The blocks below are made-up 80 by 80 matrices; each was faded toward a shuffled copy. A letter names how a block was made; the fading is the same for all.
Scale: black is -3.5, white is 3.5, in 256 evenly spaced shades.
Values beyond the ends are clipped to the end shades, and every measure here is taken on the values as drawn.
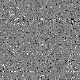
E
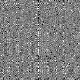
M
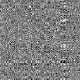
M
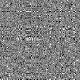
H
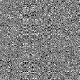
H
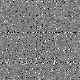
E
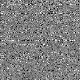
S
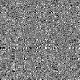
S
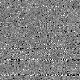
S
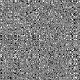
M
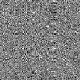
H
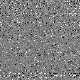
E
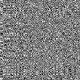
H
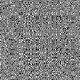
M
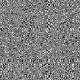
M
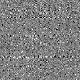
S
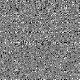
S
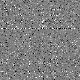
E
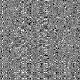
M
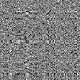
H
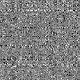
S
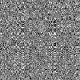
H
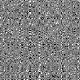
M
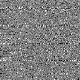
S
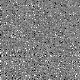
E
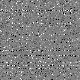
E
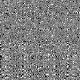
S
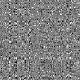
M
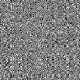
H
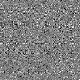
S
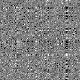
M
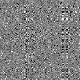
M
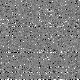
E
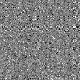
S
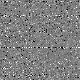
E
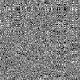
H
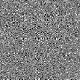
S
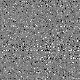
E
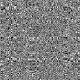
H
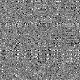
S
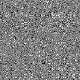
S
